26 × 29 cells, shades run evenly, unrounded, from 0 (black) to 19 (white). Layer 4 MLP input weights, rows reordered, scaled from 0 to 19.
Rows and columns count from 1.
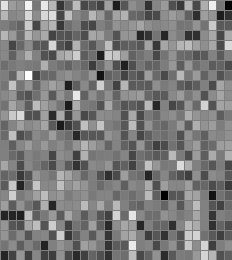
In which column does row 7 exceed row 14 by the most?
10
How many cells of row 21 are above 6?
27
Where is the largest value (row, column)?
8, 4
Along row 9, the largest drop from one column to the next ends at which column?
9
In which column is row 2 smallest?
28
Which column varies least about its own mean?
20
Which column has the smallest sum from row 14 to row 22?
3
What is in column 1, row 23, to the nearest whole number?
11
